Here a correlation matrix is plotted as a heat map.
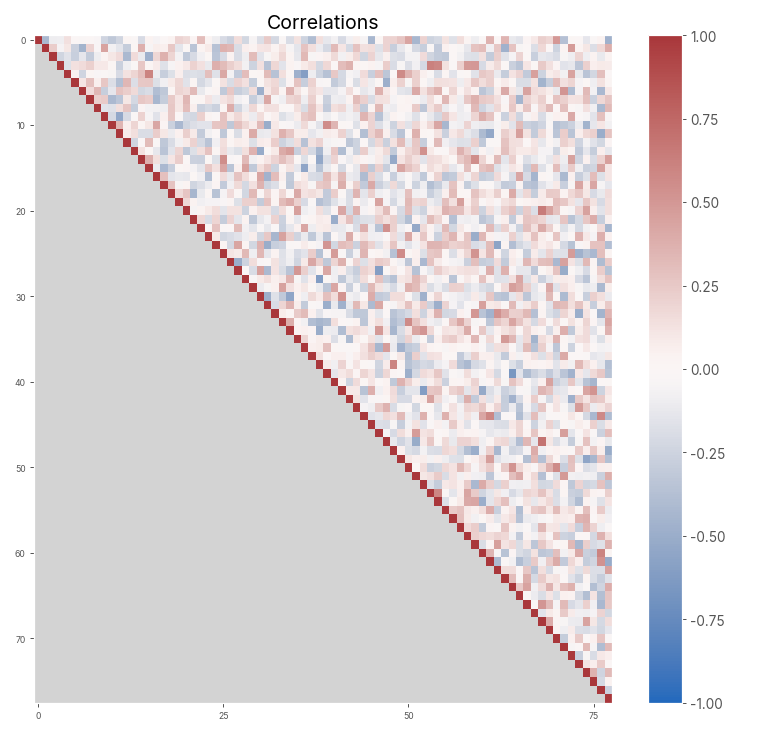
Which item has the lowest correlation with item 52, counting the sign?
41
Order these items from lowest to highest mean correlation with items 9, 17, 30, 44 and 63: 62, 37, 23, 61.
62, 23, 37, 61
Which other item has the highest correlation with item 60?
76
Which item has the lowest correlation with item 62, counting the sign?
24
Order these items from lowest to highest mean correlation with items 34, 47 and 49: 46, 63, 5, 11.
5, 11, 63, 46
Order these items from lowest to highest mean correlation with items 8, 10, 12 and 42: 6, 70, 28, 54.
70, 28, 6, 54
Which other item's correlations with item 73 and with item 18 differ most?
59
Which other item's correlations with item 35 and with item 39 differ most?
64
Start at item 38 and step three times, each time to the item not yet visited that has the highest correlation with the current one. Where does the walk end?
4
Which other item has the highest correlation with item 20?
68
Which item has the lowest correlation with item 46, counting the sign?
27
